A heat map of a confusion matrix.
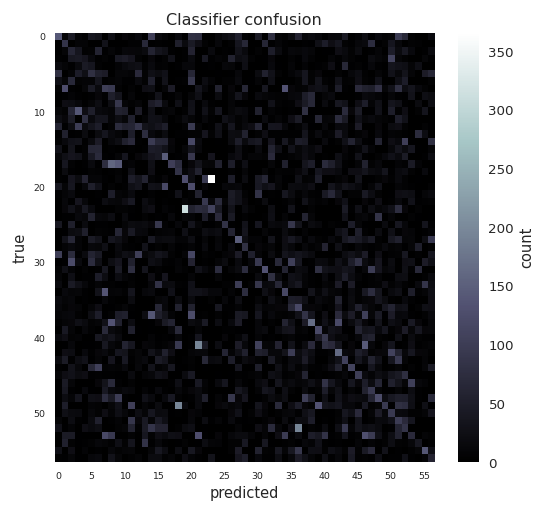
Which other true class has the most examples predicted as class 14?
37
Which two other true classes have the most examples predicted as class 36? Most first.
52, 55
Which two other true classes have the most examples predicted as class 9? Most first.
17, 48
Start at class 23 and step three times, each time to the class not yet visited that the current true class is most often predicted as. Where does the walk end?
24
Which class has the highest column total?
20
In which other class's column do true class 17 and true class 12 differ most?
8
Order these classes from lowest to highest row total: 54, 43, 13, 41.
54, 13, 43, 41
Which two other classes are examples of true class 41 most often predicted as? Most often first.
21, 46
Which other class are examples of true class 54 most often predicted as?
13
